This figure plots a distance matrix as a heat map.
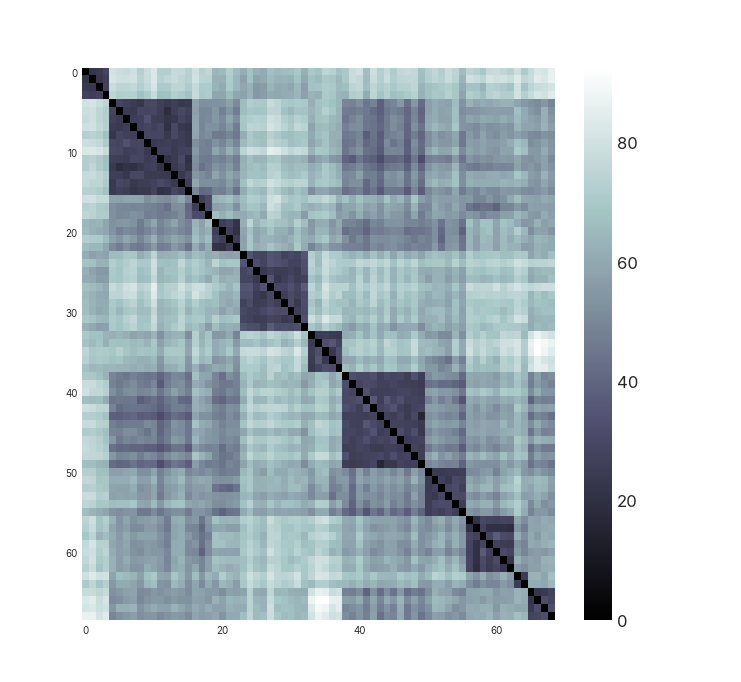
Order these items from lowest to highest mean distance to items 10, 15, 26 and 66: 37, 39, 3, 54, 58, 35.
39, 58, 54, 37, 3, 35
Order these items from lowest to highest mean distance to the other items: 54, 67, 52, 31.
52, 54, 67, 31
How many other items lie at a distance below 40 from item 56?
6
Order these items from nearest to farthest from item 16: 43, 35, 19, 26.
43, 19, 26, 35
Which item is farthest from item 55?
63
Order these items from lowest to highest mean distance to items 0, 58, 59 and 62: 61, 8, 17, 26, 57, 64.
57, 61, 17, 64, 8, 26
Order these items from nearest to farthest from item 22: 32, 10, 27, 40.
40, 10, 32, 27
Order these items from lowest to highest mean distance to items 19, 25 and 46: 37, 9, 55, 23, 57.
55, 23, 9, 57, 37
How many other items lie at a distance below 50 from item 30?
9
